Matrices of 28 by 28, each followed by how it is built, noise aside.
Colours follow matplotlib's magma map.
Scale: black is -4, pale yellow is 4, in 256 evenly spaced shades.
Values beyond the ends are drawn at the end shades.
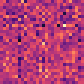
low rank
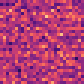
blocks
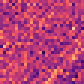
Hankel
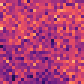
smooth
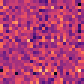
low rank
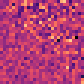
upper triangular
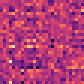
low rank
